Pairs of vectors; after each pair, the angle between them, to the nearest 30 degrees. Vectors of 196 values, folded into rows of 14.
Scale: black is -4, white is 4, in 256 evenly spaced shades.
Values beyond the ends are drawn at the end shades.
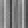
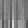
60 degrees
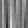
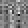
60 degrees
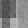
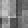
150 degrees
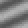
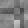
120 degrees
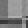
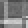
150 degrees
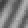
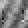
150 degrees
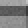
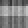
150 degrees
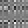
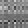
30 degrees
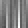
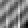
60 degrees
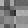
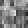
150 degrees
